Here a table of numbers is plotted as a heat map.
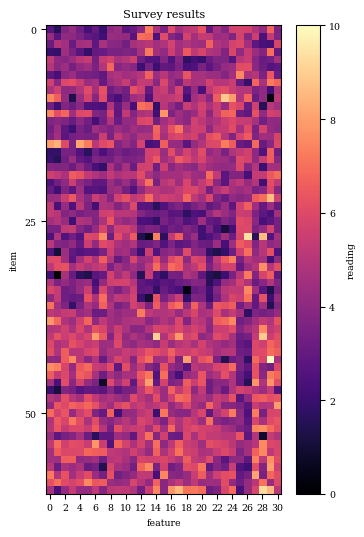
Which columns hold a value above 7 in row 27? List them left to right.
7, 14, 26, 28
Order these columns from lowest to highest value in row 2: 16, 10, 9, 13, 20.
10, 9, 20, 13, 16
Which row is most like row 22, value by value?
56
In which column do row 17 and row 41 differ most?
0
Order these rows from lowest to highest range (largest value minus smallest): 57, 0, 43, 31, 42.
42, 31, 0, 57, 43
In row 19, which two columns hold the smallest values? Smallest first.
26, 23
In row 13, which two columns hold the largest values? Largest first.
17, 14
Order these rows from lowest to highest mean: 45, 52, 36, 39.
36, 45, 39, 52
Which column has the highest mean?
29
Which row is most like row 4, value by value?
24
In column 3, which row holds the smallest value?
9
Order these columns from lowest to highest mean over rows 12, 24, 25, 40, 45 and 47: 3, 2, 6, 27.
3, 6, 2, 27
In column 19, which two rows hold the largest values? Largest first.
60, 36
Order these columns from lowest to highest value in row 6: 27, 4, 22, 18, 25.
4, 22, 27, 18, 25
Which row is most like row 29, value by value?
32
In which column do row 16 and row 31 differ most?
28
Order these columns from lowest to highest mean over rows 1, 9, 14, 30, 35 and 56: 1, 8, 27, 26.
8, 27, 1, 26
